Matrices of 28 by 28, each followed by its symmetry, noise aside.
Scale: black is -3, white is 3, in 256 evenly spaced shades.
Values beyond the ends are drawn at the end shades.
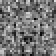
mirrored left to right.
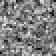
no symmetry.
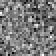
symmetric across the other diagonal.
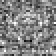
mirrored left to right.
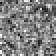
symmetric across the other diagonal.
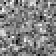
symmetric.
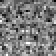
mirrored left to right.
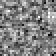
no symmetry.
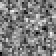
no symmetry.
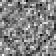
symmetric.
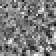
symmetric.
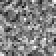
no symmetry.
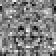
mirrored left to right.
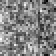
mirrored top to bottom.
